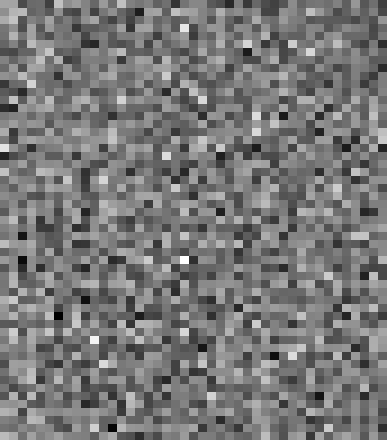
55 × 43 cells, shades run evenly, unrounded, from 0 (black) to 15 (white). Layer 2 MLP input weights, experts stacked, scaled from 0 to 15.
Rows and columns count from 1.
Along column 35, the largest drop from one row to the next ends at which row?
53
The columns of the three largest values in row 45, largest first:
33, 38, 9
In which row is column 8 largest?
23
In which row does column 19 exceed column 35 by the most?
10
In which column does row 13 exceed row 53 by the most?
35
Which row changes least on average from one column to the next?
21
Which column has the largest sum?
4
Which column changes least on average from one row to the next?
26
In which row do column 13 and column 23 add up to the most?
18
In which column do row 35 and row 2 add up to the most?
2
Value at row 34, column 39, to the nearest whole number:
6
